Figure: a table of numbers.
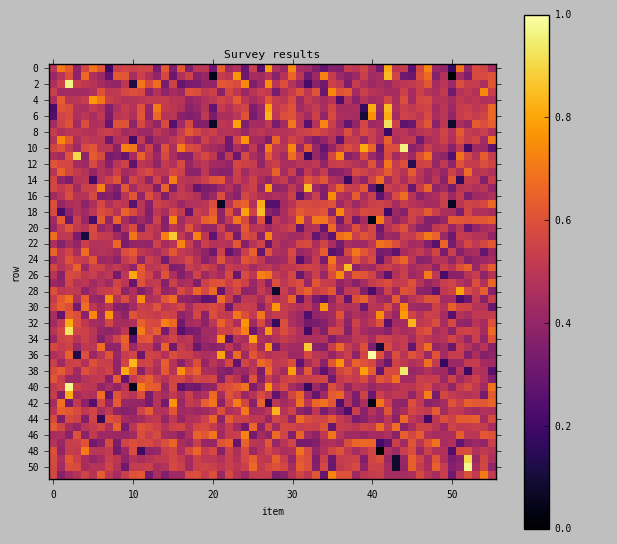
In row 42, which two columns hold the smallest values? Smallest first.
40, 27
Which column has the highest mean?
2
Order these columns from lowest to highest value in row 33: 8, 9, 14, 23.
14, 8, 9, 23
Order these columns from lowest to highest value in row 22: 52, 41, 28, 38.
38, 28, 52, 41
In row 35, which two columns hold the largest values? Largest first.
32, 27
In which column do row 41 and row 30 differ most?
28
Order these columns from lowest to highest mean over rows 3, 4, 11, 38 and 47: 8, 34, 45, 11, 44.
34, 8, 45, 11, 44
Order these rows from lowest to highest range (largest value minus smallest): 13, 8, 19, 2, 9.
13, 8, 9, 19, 2
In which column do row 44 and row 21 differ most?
47
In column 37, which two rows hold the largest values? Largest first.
25, 21
